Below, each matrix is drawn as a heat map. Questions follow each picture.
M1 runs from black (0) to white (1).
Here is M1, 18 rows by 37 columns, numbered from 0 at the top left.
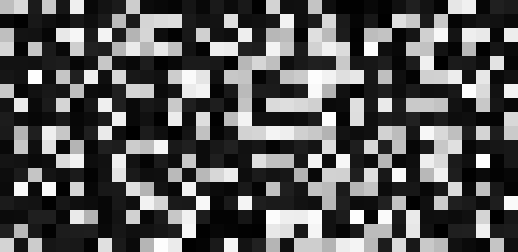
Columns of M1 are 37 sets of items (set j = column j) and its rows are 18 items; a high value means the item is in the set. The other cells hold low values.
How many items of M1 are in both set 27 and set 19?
6
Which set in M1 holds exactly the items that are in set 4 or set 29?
20
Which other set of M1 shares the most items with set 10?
23
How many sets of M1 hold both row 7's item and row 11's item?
8
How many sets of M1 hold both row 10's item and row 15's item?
2
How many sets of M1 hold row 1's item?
10
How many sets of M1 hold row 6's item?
12
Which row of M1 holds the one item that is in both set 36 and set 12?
8
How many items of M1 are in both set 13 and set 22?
6
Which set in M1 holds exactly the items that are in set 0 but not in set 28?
33
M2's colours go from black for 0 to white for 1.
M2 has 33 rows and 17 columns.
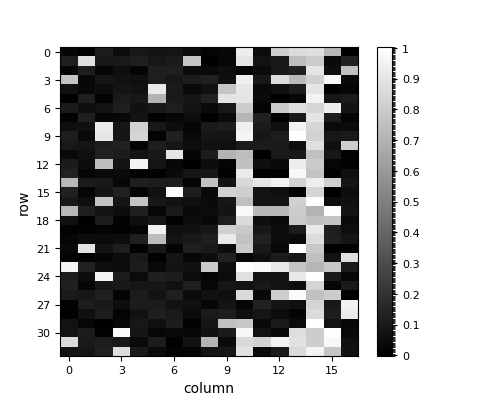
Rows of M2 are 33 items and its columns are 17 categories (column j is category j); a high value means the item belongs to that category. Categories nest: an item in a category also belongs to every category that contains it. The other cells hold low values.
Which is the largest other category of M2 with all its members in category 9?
5
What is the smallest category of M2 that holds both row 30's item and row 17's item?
15
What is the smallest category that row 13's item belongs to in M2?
13
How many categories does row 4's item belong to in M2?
4
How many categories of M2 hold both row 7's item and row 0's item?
2
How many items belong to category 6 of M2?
2
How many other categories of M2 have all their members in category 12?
3
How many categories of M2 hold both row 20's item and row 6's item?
2
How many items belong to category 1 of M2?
2
